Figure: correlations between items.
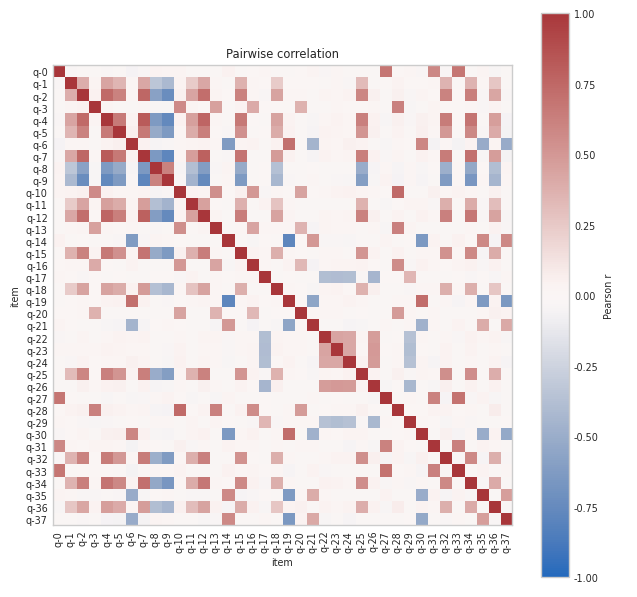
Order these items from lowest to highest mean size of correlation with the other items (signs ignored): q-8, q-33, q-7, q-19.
q-33, q-19, q-8, q-7
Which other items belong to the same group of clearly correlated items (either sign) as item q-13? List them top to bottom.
q-3, q-10, q-16, q-20, q-28
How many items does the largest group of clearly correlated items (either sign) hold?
15
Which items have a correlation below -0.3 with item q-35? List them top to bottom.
q-6, q-19, q-30
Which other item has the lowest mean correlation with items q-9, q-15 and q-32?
q-8
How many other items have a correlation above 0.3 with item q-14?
3
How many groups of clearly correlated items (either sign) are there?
5
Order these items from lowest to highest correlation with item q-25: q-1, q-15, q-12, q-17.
q-17, q-1, q-15, q-12
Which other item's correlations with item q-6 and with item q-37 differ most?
q-19
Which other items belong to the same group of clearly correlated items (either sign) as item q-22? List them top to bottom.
q-17, q-23, q-24, q-26, q-29
